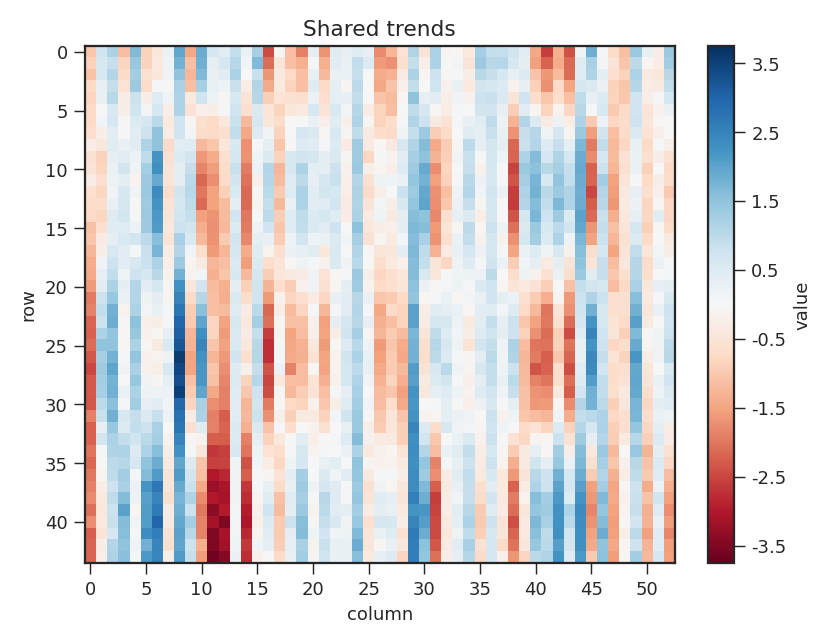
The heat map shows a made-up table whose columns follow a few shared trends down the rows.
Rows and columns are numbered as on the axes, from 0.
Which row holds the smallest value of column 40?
27
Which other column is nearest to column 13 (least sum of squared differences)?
36
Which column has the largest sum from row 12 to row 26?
8
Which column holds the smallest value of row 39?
11
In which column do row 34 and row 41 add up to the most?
29
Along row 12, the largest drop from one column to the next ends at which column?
45
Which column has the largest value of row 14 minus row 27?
40
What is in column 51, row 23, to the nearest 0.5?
0
